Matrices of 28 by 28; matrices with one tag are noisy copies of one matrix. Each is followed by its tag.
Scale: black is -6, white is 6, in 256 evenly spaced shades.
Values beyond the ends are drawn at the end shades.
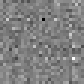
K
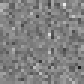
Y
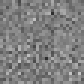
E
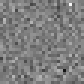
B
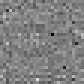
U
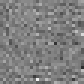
U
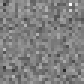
B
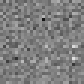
K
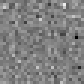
Y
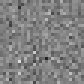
E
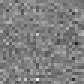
U
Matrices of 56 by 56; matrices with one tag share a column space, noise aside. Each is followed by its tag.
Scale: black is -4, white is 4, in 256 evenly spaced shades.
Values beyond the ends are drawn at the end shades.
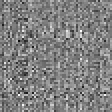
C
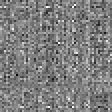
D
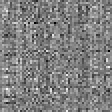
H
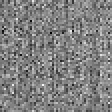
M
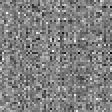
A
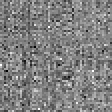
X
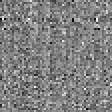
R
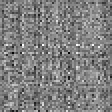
X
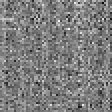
R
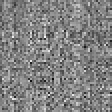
C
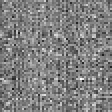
C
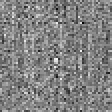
H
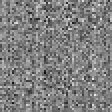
R
